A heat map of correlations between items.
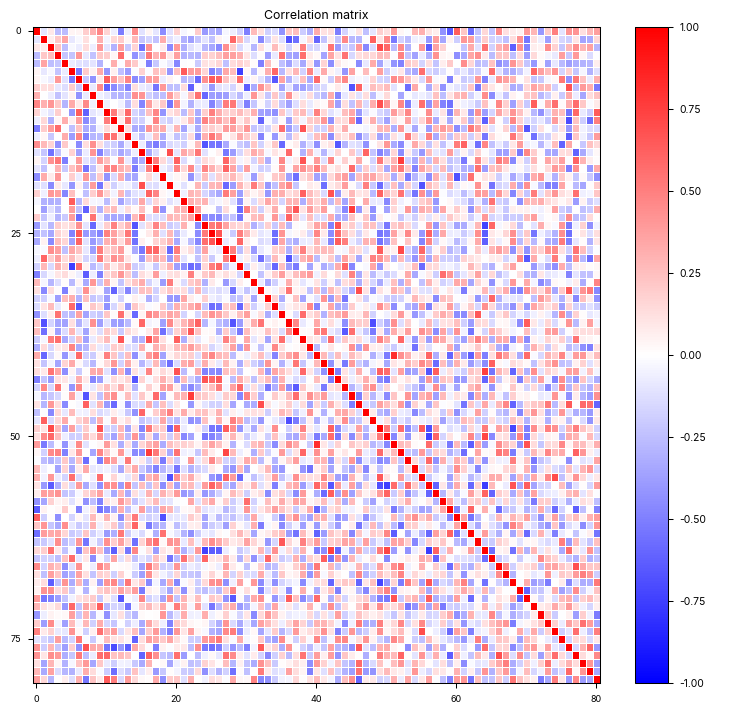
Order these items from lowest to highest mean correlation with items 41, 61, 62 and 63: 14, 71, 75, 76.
76, 71, 75, 14
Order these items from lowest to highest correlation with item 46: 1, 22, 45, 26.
45, 22, 1, 26
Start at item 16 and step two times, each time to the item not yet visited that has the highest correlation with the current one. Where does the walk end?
27
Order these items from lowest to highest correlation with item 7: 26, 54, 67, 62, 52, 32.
26, 52, 67, 62, 54, 32
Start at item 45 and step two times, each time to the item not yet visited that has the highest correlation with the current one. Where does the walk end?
37
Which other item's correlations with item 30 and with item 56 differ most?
70
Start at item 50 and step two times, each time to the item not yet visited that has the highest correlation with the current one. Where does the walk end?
42
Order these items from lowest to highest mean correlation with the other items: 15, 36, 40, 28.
15, 36, 28, 40
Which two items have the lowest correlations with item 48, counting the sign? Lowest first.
36, 37
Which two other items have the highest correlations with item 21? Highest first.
5, 65
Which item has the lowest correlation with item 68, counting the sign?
49
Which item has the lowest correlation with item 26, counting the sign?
64
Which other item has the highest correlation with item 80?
10
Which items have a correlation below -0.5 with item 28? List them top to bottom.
32, 36, 70, 79
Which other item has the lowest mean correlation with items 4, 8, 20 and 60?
43
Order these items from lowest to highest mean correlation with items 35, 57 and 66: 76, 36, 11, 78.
11, 36, 76, 78
